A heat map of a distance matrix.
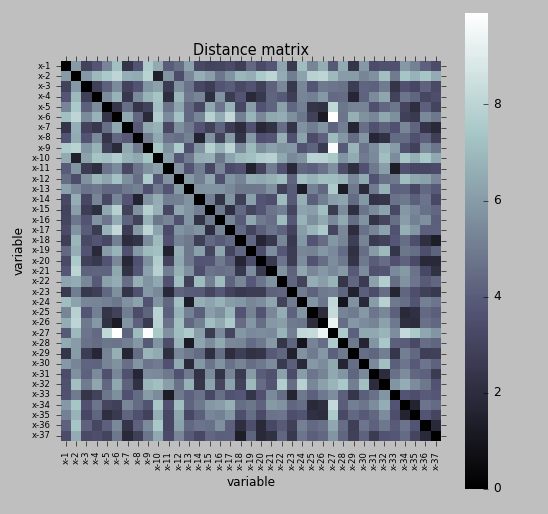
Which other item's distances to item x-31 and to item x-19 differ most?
x-32
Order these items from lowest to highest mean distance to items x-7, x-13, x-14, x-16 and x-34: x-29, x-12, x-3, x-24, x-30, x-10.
x-3, x-29, x-30, x-24, x-12, x-10
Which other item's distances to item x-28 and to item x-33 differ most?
x-24
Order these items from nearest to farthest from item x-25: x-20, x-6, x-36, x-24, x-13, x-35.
x-35, x-6, x-20, x-36, x-13, x-24
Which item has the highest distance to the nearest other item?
x-12
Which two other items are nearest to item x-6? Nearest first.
x-26, x-9
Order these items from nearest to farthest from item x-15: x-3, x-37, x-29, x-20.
x-29, x-3, x-20, x-37
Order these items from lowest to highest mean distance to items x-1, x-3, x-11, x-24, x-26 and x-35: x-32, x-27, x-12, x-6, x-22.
x-6, x-22, x-32, x-12, x-27
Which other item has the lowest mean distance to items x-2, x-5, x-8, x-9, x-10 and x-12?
x-31
